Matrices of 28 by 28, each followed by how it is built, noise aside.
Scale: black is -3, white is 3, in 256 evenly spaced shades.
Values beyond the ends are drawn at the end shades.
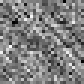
Toeplitz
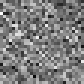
Toeplitz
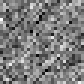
Hankel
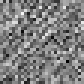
Hankel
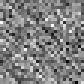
Toeplitz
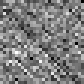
Toeplitz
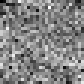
smooth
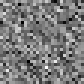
Toeplitz
